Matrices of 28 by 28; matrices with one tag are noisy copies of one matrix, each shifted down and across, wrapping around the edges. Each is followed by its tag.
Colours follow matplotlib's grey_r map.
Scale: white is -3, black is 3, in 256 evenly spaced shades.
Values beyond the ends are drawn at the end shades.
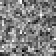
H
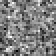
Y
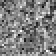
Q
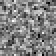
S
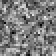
H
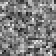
H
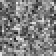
Y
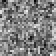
Y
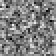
Q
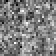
Y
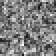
H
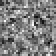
H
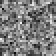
Q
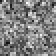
Y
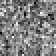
Y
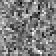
Q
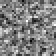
H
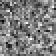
S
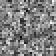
S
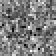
Y
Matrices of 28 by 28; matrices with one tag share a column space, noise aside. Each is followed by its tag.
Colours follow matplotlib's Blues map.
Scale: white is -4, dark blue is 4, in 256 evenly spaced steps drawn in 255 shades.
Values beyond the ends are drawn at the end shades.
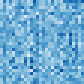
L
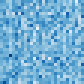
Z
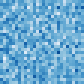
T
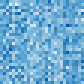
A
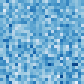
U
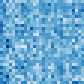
U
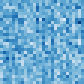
T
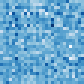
Z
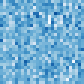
Z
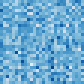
A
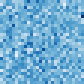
L
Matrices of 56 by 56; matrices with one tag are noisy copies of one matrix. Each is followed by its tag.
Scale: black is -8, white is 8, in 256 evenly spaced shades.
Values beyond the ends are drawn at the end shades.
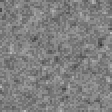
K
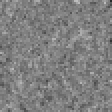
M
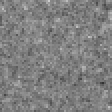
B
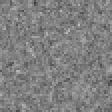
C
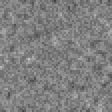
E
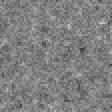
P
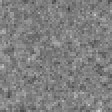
E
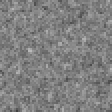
C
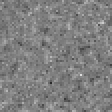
P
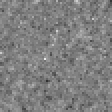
M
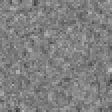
C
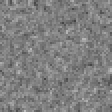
C
